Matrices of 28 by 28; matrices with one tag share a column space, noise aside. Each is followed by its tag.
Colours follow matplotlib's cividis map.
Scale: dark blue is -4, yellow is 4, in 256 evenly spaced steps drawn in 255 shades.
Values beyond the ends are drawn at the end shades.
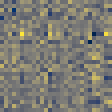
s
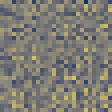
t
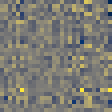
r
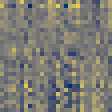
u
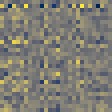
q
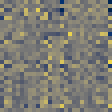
s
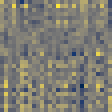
u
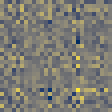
r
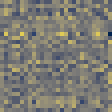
s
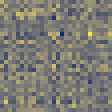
s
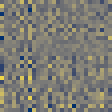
t
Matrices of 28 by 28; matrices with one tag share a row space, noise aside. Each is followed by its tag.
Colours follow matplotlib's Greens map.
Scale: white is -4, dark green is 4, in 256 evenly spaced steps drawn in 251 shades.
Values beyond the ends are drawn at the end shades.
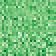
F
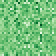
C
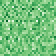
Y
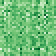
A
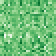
A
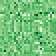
C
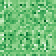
A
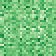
A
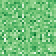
F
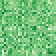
F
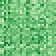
A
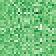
C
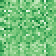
A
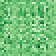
A
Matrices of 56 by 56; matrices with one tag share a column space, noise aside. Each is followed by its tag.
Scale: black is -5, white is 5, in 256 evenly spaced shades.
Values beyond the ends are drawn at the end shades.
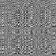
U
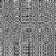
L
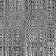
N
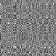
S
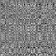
S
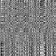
L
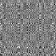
S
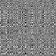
U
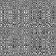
U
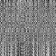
L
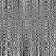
N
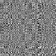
S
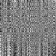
L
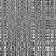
N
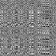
U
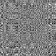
S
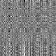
L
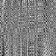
L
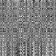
L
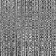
N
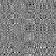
S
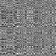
U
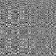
U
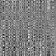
N
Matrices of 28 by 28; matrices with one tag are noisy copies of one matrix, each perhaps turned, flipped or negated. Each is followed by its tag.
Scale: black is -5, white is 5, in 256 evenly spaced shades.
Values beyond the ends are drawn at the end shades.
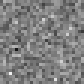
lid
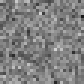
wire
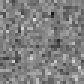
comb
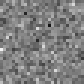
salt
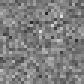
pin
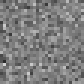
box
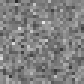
wire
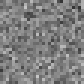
lid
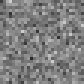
pin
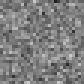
wire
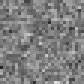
wire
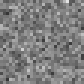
wire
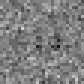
comb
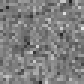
comb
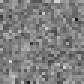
wire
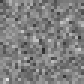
pin
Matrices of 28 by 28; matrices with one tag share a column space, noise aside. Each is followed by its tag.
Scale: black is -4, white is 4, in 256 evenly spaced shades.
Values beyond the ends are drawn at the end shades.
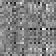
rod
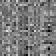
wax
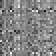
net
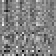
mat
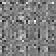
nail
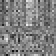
mat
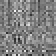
mat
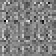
nail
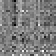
mat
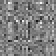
nail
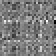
nail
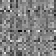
net
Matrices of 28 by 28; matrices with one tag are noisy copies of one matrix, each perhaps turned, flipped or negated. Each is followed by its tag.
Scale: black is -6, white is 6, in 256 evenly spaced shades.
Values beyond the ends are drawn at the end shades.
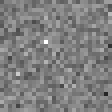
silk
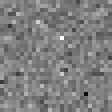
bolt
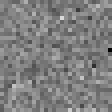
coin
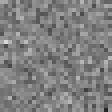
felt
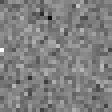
coin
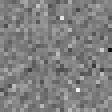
coin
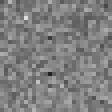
bolt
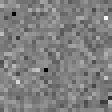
silk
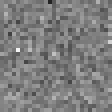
coin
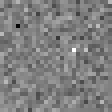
bolt
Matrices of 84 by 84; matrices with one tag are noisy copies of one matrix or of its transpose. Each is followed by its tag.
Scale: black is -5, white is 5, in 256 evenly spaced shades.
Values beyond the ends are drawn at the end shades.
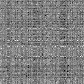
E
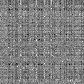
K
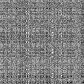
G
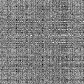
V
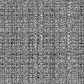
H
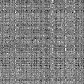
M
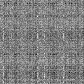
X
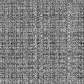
H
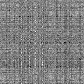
V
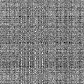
V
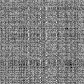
E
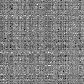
M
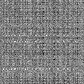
H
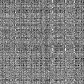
M
